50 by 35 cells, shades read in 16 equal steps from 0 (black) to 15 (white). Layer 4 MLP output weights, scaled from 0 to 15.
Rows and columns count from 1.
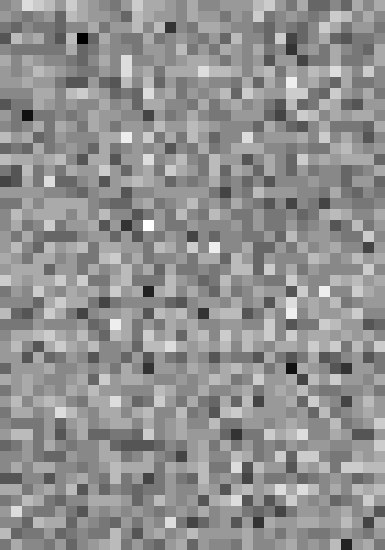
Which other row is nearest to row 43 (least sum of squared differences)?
24
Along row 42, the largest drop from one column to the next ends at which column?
27
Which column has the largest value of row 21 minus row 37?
14
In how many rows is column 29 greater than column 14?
21
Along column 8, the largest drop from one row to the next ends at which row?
4
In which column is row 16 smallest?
2
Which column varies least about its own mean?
9
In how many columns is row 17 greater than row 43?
10
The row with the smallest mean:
33
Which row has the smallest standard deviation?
36
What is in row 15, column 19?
7
